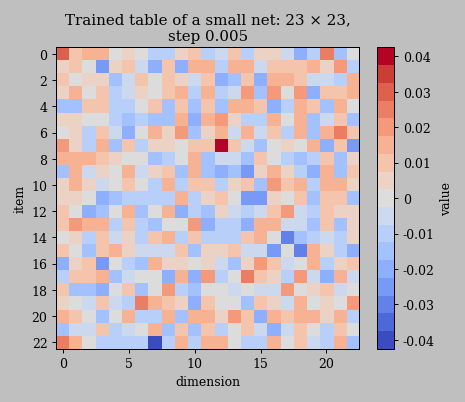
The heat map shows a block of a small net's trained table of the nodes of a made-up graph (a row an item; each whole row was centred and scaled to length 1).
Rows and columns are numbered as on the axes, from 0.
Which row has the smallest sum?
11
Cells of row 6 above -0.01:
18
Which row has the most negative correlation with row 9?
4
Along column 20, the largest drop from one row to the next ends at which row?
7
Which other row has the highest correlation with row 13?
8
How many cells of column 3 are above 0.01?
4
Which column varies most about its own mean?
14
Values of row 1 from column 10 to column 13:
0.015 0.015 -0.01 0.015
